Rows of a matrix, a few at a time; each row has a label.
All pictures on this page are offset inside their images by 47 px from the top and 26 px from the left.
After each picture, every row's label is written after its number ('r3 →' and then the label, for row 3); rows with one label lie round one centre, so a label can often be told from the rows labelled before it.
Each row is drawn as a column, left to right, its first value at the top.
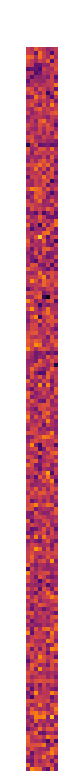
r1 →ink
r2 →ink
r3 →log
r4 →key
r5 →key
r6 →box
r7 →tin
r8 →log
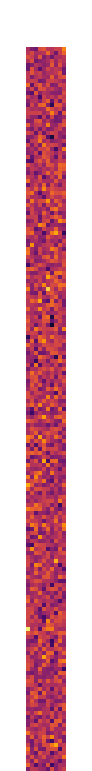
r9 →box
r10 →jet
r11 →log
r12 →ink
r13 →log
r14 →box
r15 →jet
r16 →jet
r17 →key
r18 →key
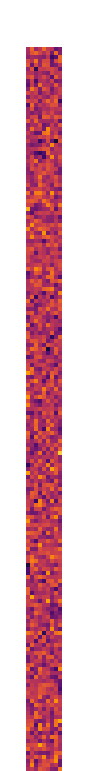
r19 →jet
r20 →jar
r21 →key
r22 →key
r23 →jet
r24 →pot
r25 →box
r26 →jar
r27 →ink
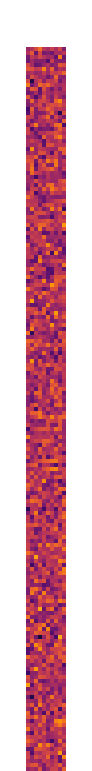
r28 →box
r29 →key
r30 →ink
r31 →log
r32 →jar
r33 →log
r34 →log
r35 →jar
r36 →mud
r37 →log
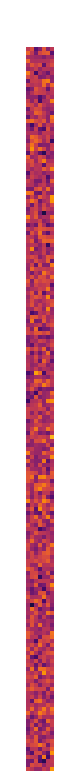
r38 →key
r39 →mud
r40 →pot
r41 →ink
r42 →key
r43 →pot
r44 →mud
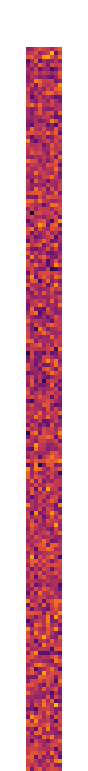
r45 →log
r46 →key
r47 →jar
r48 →log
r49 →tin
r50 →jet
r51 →ink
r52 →log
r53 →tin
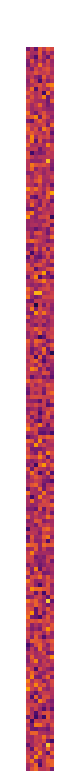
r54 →pot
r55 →pot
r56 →jar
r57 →ink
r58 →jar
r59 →log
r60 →box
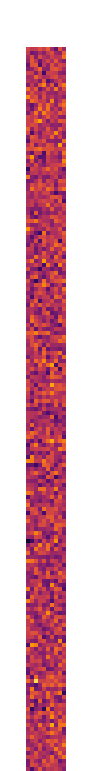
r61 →jet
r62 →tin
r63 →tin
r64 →log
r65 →jet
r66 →log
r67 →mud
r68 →jet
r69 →log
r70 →ink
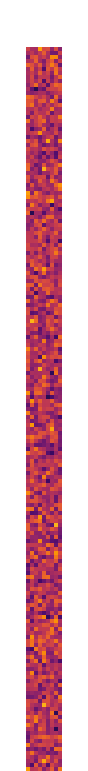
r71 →key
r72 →mud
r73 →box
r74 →jet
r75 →key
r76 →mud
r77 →mud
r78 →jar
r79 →ink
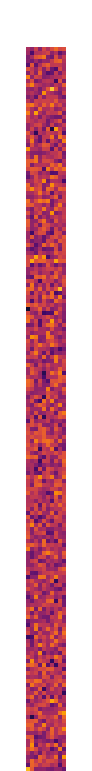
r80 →log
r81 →log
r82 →tin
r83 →key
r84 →mud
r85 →log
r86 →ink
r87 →key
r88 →pot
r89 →key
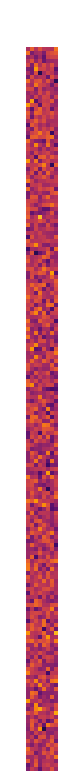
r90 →ink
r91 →key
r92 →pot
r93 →pot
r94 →jar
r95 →mud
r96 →tin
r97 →key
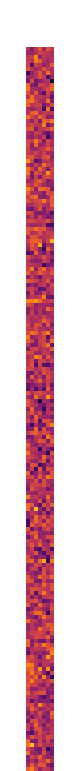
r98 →tin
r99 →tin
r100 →mud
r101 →key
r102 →tin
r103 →box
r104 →key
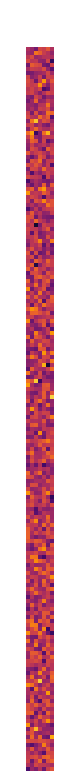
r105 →pot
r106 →pot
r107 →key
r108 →tin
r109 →log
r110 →jar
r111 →tin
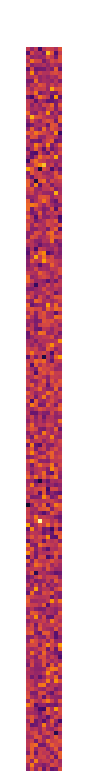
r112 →log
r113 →jar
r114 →jet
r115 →box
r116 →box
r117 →ink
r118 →ink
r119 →box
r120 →ink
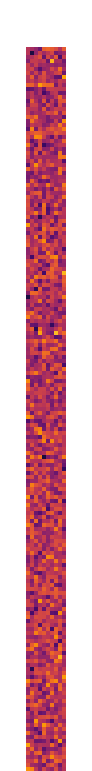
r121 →log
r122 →jar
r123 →jar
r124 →tin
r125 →jet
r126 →key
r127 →key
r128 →tin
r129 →box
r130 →tin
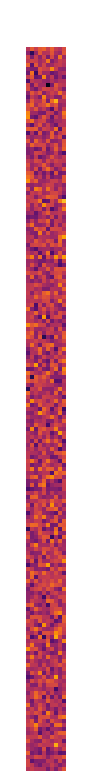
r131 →ink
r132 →log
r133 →log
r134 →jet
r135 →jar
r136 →ink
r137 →pot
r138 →mud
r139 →key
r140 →jet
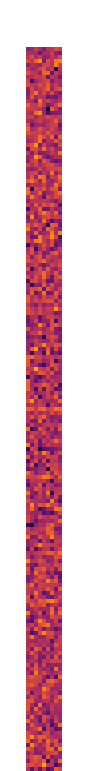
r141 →pot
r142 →mud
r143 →tin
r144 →pot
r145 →jar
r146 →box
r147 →pot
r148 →ink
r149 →mud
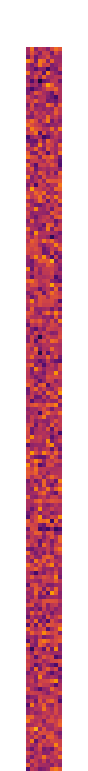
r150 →box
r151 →key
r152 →jet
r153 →mud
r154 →key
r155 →ink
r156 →ink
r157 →ink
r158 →log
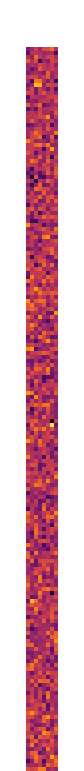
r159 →ink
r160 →ink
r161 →pot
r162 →tin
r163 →jet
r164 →jar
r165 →mud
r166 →key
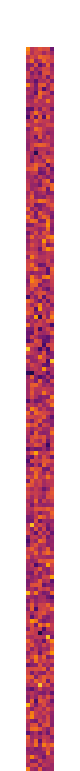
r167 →key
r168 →key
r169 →key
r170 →pot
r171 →mud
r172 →mud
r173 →key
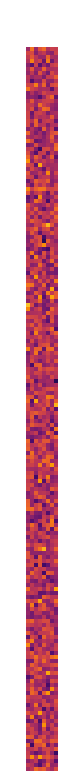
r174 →ink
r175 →key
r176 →tin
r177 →ink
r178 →log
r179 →jar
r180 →box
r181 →jet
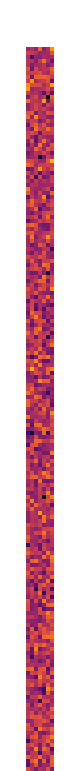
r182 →jet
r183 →jet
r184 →jar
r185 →key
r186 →mud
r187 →pot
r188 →key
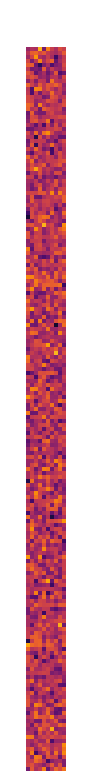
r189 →box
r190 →tin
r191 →key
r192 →key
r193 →log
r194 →ink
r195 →jet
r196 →jar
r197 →box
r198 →mud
